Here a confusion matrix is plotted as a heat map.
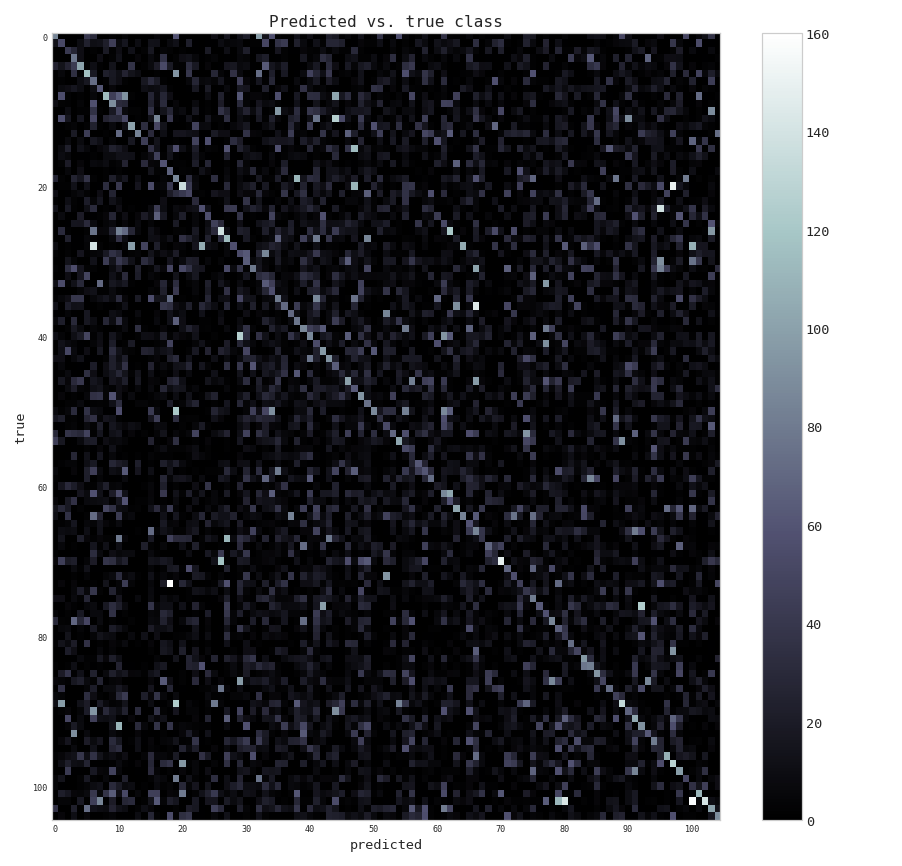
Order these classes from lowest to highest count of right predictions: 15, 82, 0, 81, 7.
15, 82, 7, 81, 0
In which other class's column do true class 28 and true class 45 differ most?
6
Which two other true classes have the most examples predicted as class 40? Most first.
43, 59
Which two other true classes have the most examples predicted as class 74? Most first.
53, 89
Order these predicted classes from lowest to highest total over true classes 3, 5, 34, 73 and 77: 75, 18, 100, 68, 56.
68, 100, 56, 75, 18
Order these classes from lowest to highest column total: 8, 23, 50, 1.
23, 50, 8, 1
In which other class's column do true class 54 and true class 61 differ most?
62
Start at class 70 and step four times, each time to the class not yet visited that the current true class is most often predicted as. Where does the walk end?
44
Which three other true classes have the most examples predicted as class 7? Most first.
102, 33, 48
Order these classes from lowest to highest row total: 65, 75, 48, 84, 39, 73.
65, 75, 84, 39, 48, 73
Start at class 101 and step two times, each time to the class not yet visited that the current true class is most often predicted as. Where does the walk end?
97
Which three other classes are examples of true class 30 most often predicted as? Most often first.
95, 100, 46
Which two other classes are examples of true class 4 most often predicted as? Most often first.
33, 17
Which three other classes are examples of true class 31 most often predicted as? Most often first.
66, 95, 71
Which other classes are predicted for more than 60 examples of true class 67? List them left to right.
10, 27, 43
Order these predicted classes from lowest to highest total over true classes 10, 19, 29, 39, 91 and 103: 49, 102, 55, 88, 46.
102, 46, 49, 55, 88
